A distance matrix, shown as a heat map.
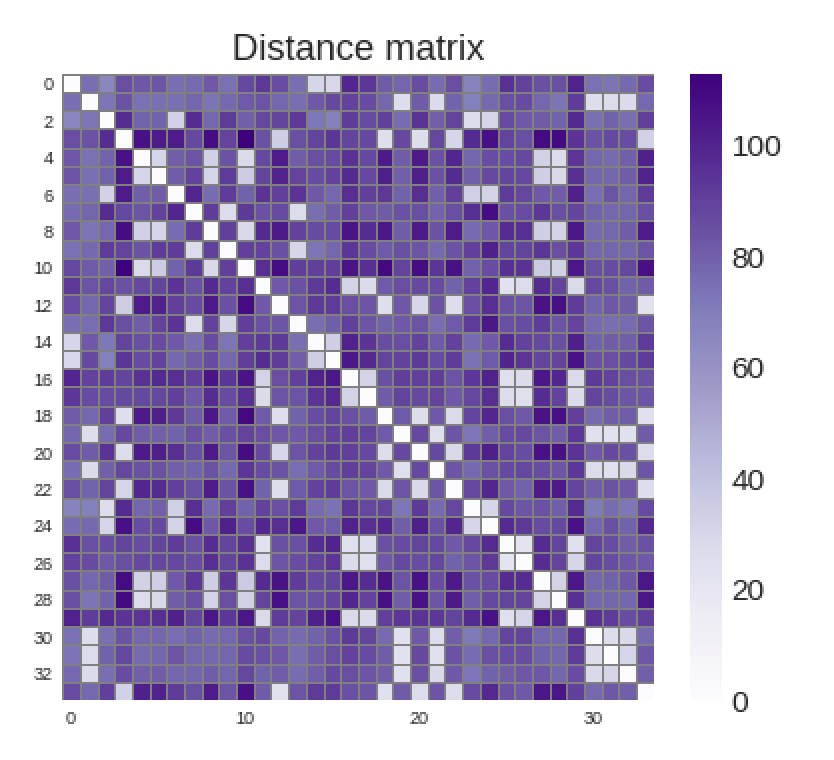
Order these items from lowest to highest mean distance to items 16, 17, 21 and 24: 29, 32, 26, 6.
26, 29, 32, 6
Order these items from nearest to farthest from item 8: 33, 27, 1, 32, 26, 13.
27, 1, 32, 13, 26, 33
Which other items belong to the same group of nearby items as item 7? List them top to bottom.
9, 13
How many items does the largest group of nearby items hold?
6
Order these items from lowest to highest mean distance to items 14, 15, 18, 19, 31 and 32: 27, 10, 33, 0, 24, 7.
0, 33, 7, 24, 27, 10
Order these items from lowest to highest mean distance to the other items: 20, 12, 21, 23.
21, 23, 12, 20
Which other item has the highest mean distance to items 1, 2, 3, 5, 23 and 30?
29
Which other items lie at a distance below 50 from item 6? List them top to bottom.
2, 23, 24
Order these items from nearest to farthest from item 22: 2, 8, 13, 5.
13, 2, 5, 8
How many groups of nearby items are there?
7
